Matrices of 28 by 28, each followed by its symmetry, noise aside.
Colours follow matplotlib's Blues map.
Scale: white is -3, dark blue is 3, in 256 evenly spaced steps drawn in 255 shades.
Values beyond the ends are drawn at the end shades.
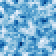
symmetric.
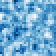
antisymmetric.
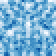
mirrored left to right.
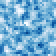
no symmetry.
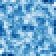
same after a half turn.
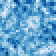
symmetric across the other diagonal.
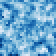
symmetric across the other diagonal.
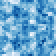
mirrored top to bottom.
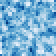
symmetric.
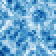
symmetric across the other diagonal.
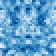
mirrored left to right.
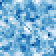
same after a half turn.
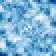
same after a half turn.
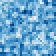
symmetric.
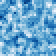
no symmetry.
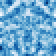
mirrored left to right.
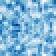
mirrored top to bottom.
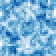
same after a half turn.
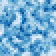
symmetric across the other diagonal.
